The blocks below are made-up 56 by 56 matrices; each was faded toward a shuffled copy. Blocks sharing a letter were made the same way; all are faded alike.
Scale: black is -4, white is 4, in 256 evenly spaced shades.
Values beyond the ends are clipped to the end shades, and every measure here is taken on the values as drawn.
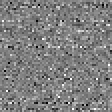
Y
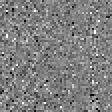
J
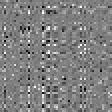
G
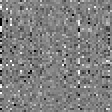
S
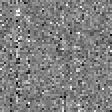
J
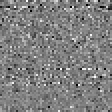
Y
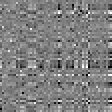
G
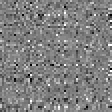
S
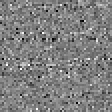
Y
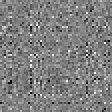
S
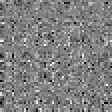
S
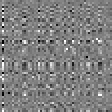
G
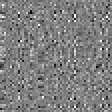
S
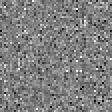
J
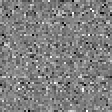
Y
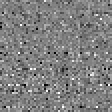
Y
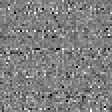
Y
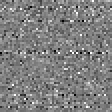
Y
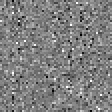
J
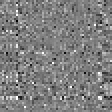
S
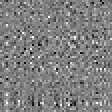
S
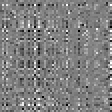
G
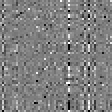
G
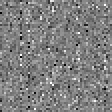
J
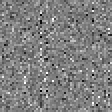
J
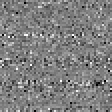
Y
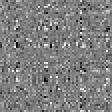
S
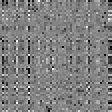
G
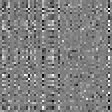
G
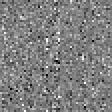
J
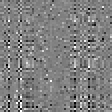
G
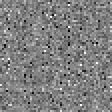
J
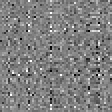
S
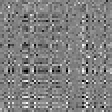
G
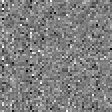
J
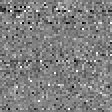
Y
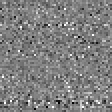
Y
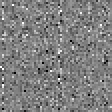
J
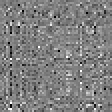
S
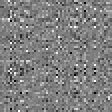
S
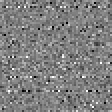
Y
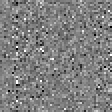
J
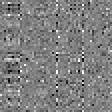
S
